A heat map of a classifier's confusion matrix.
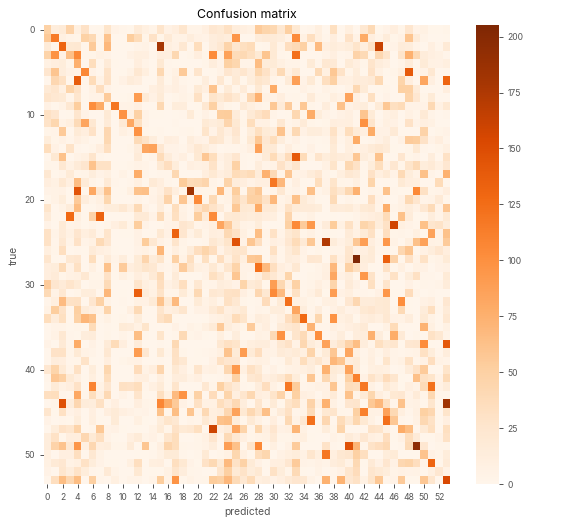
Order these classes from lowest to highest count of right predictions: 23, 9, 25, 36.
23, 36, 9, 25
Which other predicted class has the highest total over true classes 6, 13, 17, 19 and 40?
4
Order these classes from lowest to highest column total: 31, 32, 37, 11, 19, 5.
11, 19, 5, 31, 37, 32
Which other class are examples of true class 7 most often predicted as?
30
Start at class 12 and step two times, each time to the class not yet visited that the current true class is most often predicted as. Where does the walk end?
18
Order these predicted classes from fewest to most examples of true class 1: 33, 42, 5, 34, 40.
34, 40, 5, 42, 33
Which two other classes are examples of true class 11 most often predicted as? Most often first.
42, 5
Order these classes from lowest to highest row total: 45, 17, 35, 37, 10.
35, 10, 17, 37, 45
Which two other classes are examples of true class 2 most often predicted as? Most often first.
15, 44
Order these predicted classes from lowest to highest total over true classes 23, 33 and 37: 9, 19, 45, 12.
19, 9, 45, 12
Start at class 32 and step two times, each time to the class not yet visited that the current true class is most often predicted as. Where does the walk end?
22
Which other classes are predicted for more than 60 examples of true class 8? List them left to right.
12, 28, 40
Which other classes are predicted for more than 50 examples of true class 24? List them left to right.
17, 28, 51, 53
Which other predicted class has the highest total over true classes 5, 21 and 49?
28
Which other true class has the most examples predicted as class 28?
49
